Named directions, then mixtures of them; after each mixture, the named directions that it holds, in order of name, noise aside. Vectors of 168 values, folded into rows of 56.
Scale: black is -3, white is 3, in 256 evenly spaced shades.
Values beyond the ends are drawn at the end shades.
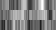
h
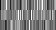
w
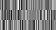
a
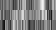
a, h.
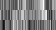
a, h.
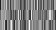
h, w.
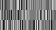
a.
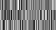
a.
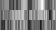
h.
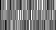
w.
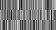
a, w.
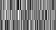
a, w.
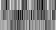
h, w.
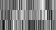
a, h.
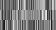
a, h.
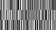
a.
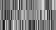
a, h.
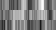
h.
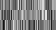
a, h.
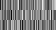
a, w.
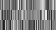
a, h.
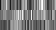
h, w.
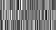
a.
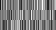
a, w.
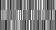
w.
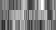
h.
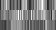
h, w.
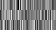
a.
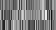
a, h.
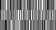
w.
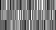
w.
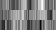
h.
